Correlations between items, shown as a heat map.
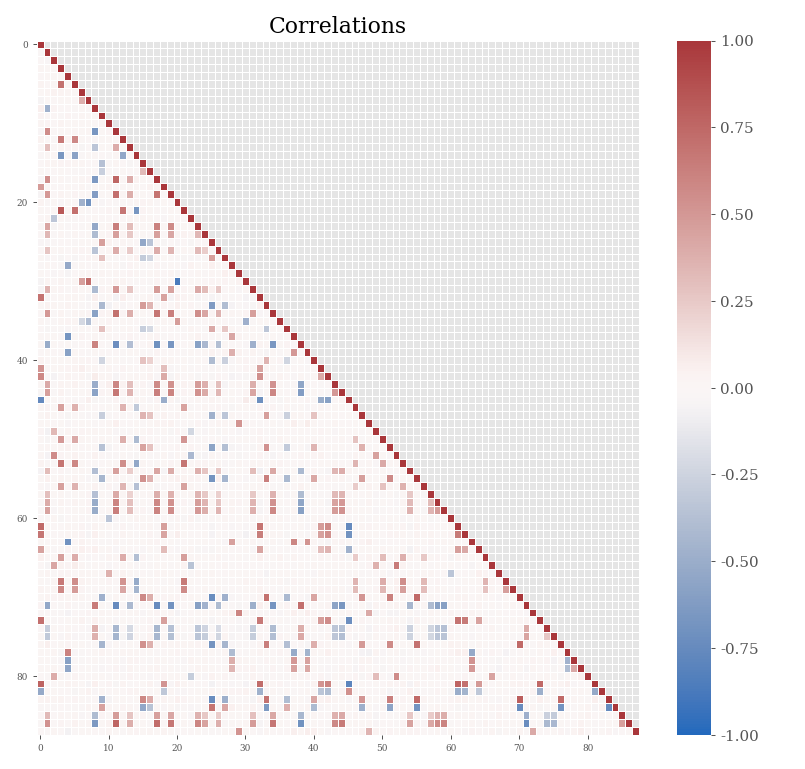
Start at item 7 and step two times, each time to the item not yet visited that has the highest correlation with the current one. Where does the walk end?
6
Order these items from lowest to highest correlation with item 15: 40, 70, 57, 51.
57, 40, 51, 70
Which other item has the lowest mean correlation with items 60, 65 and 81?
45
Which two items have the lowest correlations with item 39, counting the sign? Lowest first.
4, 77
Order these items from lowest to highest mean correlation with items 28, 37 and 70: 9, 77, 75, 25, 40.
77, 25, 9, 75, 40
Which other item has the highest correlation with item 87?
29
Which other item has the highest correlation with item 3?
21
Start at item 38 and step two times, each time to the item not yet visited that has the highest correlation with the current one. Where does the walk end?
8
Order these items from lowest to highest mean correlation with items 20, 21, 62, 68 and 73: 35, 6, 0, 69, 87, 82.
82, 6, 87, 35, 69, 0
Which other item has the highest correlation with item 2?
52
